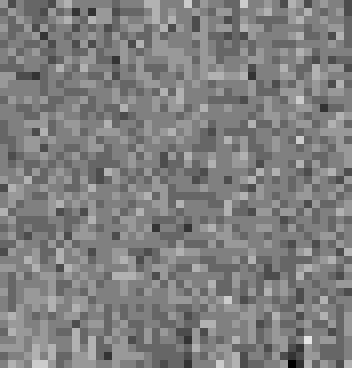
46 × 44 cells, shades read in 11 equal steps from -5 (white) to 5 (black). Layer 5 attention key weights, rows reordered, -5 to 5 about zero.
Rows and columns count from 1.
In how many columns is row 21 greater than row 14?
17
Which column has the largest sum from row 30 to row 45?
37
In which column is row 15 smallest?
43
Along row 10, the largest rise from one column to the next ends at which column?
32
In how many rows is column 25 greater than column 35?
14
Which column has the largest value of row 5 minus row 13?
6
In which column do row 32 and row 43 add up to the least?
39
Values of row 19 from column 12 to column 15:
-1 -1 1 0
